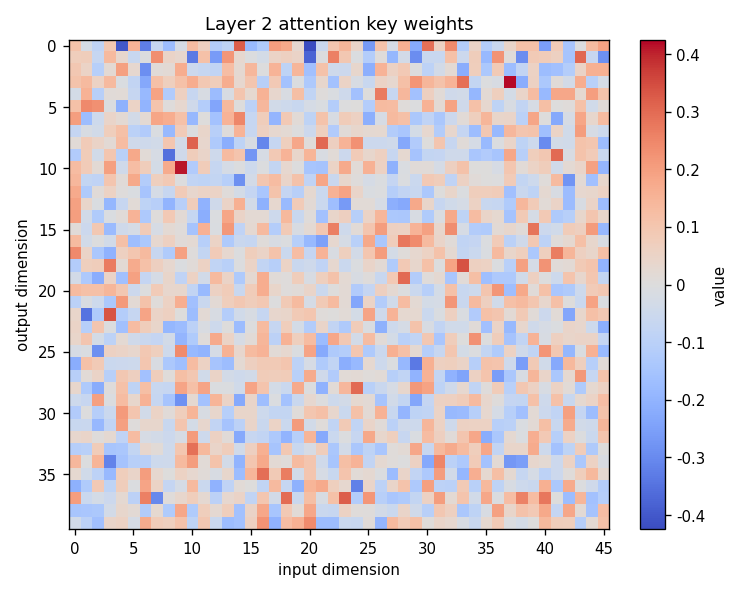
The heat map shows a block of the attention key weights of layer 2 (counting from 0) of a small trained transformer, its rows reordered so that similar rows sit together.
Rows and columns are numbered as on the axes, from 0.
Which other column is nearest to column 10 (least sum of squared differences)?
31
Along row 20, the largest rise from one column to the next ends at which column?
38
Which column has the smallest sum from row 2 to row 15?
6
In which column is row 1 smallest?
20
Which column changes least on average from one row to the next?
15
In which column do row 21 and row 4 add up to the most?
44
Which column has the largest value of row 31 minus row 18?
45
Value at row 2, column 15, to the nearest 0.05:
0.15
